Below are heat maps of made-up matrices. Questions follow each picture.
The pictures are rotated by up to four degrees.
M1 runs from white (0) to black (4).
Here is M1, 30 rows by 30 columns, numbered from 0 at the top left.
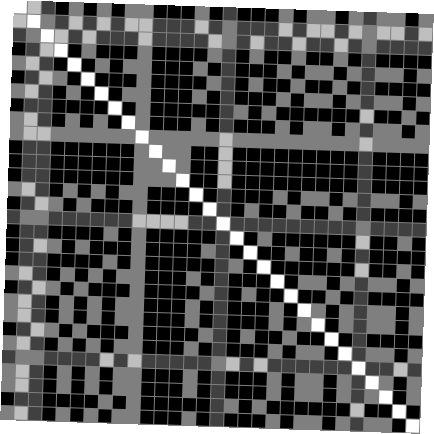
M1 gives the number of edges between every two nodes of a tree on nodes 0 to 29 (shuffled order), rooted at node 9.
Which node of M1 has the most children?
1
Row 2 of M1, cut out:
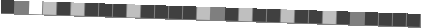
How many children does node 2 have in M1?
6
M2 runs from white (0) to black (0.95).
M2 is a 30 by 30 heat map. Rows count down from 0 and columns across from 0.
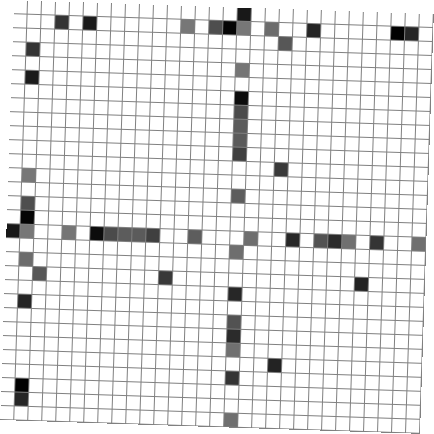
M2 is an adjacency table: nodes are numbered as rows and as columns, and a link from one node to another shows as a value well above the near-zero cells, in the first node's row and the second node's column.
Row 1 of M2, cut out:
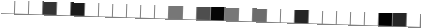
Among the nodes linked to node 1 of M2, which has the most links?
node 16
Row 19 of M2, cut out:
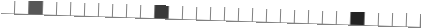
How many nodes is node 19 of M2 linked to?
3
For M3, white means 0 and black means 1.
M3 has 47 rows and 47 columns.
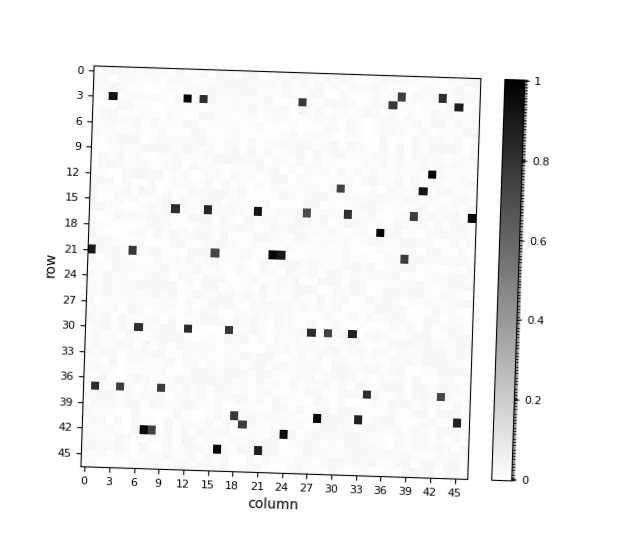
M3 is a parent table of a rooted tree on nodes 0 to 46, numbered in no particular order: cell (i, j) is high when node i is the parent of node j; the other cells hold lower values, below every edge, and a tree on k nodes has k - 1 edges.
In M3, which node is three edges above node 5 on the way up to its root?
3
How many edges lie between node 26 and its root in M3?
3
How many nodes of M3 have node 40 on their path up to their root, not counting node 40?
5
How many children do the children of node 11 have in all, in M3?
1
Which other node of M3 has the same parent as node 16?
21
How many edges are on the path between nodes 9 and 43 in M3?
2
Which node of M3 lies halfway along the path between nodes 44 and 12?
13
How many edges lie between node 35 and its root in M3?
4
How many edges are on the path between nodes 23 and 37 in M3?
5
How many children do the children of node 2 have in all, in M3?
8
